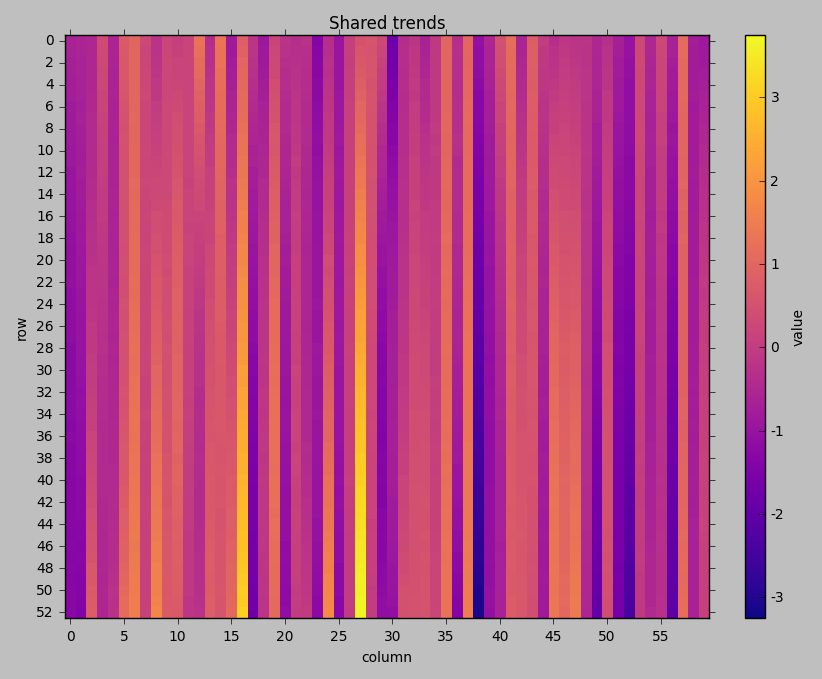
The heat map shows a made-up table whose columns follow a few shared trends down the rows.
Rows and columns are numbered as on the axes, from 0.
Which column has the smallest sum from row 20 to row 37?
38
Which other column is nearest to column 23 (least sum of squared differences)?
25
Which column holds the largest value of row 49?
27
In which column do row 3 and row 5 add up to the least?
30
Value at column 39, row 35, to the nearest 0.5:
-1
